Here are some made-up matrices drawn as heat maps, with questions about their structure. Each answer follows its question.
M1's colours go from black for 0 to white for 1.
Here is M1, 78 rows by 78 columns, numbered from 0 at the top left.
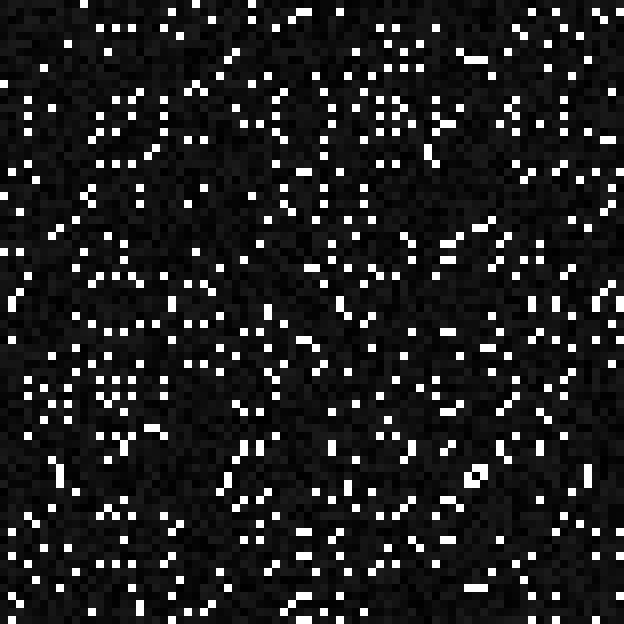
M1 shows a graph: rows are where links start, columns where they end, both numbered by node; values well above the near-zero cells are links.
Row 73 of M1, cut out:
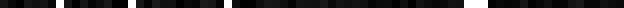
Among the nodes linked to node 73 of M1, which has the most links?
node 16
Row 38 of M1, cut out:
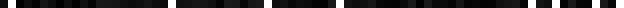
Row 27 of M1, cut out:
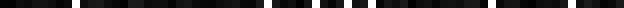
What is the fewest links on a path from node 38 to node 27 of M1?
2
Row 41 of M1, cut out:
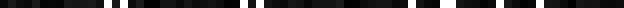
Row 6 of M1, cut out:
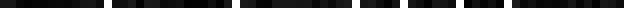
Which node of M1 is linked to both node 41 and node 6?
node 13
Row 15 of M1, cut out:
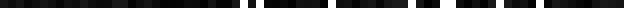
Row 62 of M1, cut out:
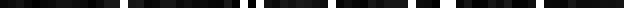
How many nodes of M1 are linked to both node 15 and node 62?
7
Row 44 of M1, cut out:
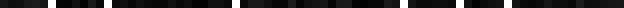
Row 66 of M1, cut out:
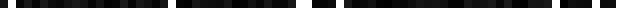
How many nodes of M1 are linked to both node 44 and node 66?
0
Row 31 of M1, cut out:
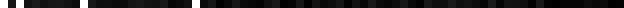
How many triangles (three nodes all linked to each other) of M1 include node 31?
3
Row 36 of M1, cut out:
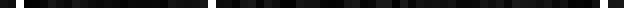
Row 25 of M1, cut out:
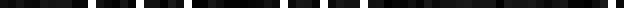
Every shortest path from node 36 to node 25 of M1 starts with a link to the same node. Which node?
node 75
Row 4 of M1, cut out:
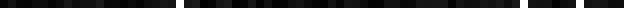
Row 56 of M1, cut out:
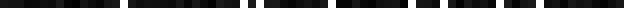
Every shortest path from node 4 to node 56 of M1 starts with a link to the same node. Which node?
node 65
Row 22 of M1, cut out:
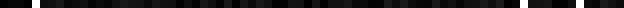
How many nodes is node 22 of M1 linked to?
3
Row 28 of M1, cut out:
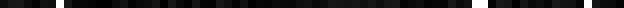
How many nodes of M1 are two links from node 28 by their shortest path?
3
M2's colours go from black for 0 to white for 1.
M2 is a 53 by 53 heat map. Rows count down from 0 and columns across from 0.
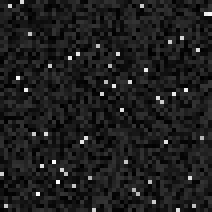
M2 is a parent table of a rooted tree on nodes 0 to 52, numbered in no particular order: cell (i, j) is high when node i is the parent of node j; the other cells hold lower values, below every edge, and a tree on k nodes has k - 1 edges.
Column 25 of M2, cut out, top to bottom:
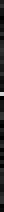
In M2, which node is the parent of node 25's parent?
52
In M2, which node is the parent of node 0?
43
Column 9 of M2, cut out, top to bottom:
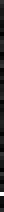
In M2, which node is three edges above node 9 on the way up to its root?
3
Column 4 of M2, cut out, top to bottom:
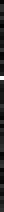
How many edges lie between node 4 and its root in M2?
7
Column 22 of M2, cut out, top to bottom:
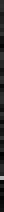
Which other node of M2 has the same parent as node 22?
47
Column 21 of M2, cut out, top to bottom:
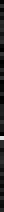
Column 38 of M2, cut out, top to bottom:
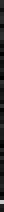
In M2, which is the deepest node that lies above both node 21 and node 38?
34
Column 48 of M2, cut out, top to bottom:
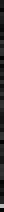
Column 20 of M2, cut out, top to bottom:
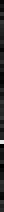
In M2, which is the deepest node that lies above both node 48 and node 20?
51
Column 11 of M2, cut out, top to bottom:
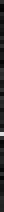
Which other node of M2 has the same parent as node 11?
8
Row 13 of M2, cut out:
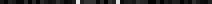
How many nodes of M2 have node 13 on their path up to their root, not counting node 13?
3
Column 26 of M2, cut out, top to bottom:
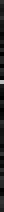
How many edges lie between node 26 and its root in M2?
5
